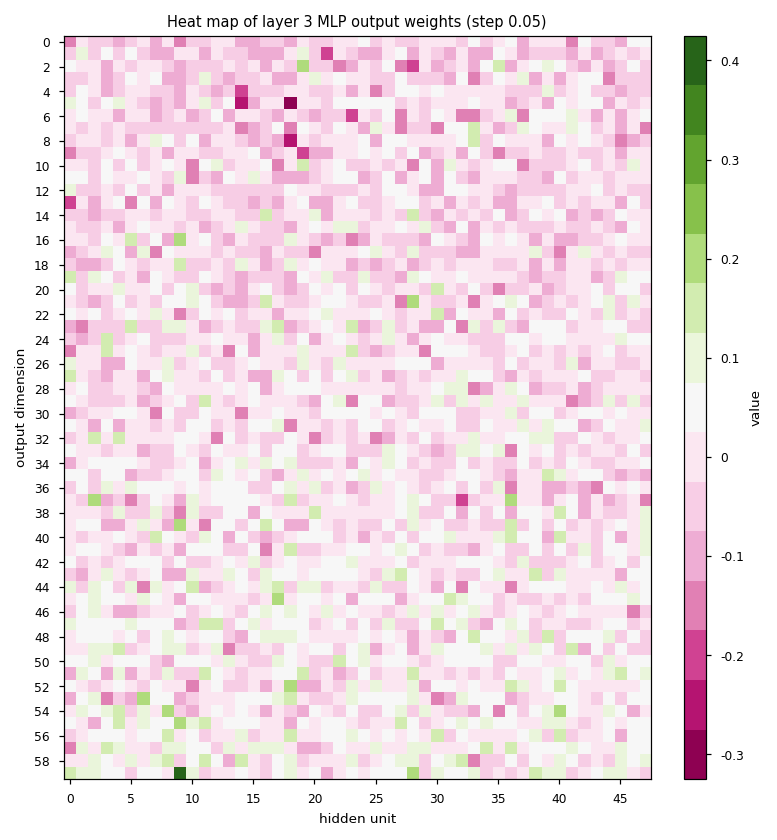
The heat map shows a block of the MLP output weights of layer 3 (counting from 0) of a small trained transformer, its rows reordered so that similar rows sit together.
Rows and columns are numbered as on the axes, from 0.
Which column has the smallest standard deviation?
43
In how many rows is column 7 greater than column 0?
26
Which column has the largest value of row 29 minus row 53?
30
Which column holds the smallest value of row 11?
10
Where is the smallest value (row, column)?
5, 18
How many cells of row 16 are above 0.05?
3
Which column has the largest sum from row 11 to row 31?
22
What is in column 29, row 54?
0.1
